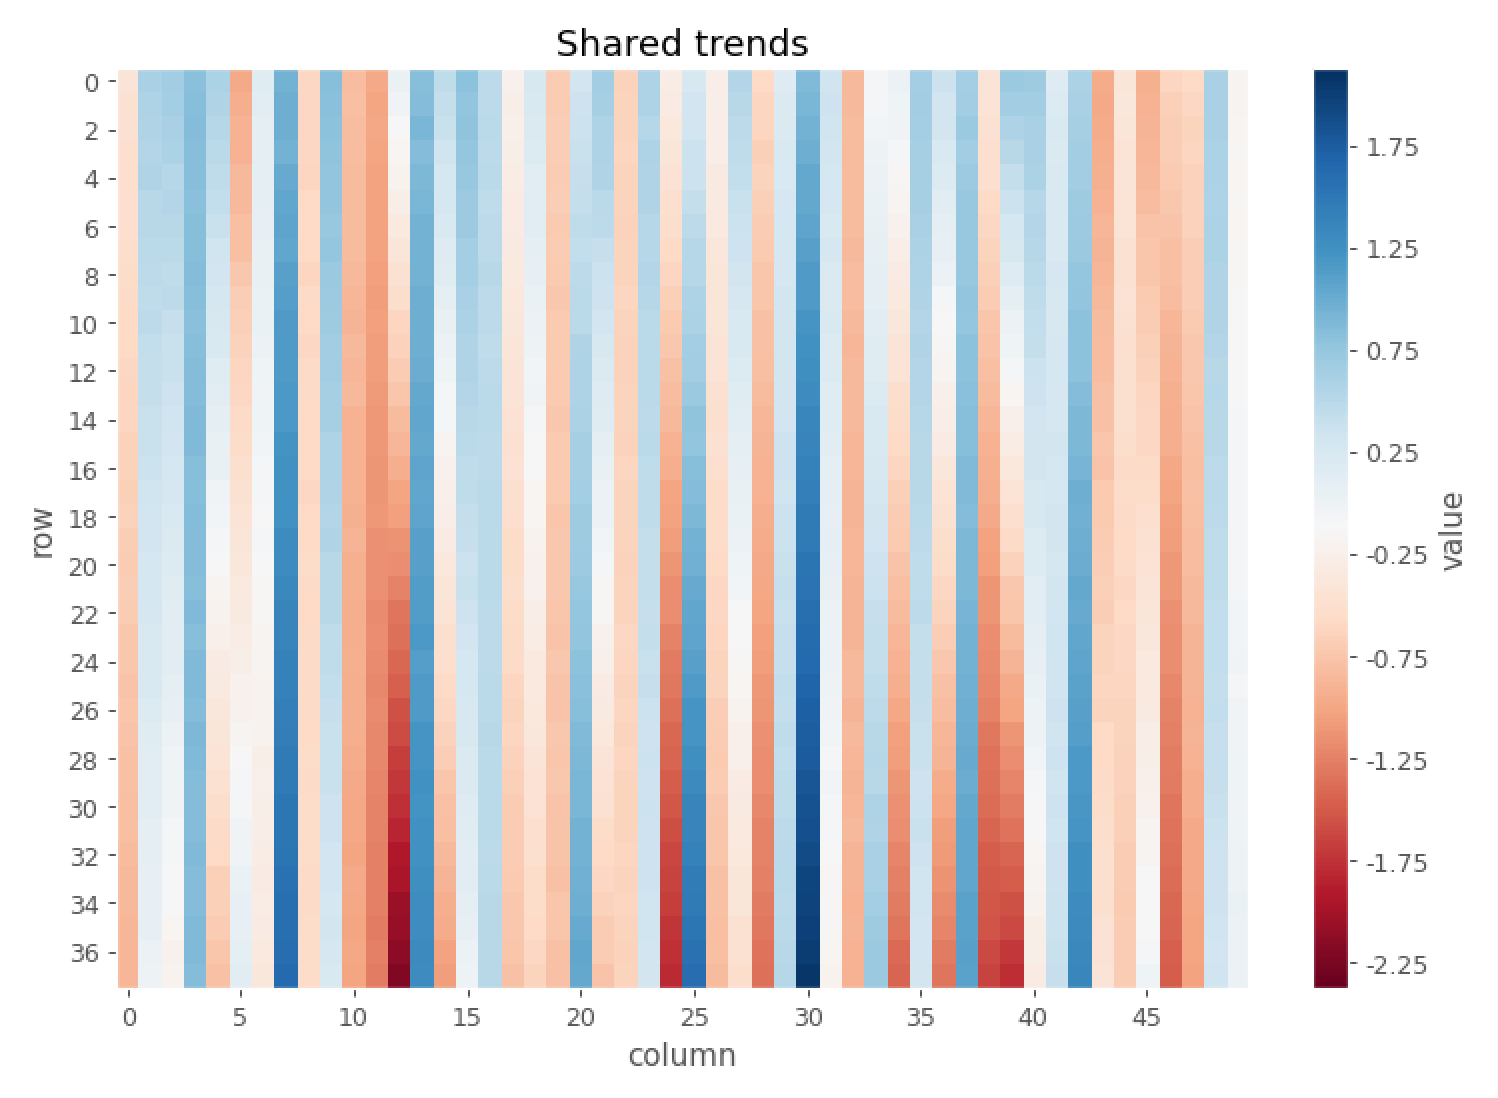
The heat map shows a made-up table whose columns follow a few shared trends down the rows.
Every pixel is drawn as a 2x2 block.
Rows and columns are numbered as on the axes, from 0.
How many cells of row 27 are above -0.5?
29
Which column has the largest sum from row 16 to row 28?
30
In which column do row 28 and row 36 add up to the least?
12
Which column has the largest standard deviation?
39
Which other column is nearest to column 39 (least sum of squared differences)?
36
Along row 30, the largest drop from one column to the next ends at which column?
38
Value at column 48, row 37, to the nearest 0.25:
0.25
